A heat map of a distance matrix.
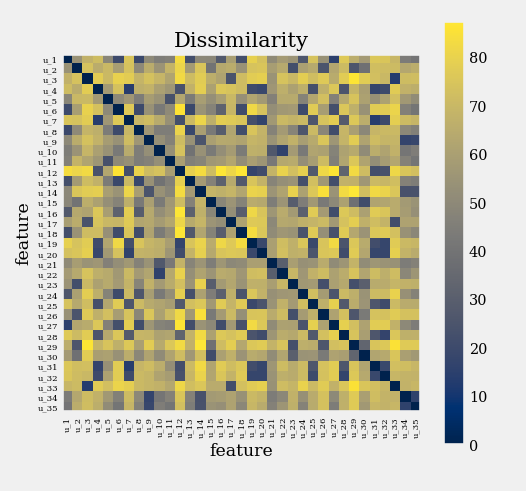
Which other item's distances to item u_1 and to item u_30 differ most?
u_27
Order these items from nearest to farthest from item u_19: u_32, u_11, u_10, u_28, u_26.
u_32, u_28, u_11, u_10, u_26
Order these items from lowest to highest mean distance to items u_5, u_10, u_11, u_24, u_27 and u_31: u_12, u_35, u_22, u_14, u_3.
u_35, u_22, u_14, u_12, u_3
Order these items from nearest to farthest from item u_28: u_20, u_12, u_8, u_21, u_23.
u_20, u_12, u_21, u_23, u_8
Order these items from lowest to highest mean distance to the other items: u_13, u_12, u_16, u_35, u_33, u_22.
u_13, u_35, u_16, u_22, u_12, u_33
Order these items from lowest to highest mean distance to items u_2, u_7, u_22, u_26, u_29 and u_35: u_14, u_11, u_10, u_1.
u_10, u_1, u_11, u_14
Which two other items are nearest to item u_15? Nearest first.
u_30, u_23
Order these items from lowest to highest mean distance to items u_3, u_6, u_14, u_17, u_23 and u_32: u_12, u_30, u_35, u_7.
u_35, u_30, u_7, u_12
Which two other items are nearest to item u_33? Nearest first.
u_3, u_17
